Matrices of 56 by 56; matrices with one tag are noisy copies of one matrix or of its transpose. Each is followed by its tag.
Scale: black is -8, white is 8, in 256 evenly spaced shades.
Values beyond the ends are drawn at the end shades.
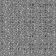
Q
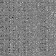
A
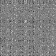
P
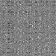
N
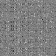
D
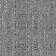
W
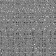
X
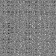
N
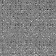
A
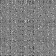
P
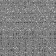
X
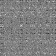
P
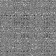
W
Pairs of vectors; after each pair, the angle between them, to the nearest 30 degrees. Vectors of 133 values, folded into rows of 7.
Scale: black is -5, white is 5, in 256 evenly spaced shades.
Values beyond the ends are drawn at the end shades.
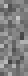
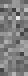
60 degrees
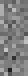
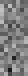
30 degrees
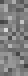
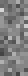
90 degrees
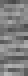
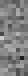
60 degrees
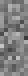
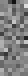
60 degrees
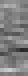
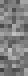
120 degrees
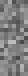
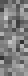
60 degrees
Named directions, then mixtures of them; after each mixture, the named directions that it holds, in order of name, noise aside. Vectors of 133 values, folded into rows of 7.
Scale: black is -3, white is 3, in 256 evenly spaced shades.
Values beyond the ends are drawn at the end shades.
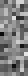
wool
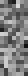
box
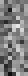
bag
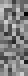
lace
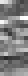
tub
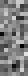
wool.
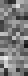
box, tub.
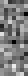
box, lace, wool.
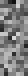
box.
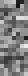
box, tub, wool.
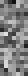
box.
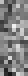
bag, box.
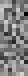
lace.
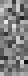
lace, wool.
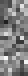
lace, tub, wool.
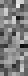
box, wool.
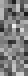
bag, box, lace.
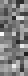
wool.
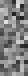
box, lace, wool.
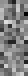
box, lace.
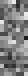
box, lace, tub.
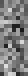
bag.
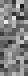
box, lace, wool.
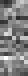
box, lace, tub.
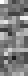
box, tub.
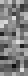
tub, wool.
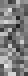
bag, box.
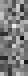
bag, lace, wool.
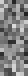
bag, box, lace.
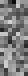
box.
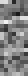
box, tub.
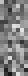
bag, box.
